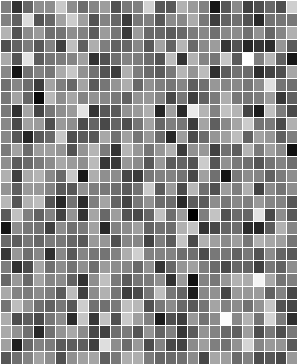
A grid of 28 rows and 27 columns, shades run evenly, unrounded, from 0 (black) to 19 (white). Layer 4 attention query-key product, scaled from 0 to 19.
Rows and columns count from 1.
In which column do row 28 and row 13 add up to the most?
9
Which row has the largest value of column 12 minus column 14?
24
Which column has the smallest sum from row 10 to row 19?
8
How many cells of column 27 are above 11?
5
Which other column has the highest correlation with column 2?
15
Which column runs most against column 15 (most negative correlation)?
18
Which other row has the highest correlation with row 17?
23
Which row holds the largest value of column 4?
16
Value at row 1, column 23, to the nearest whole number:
5
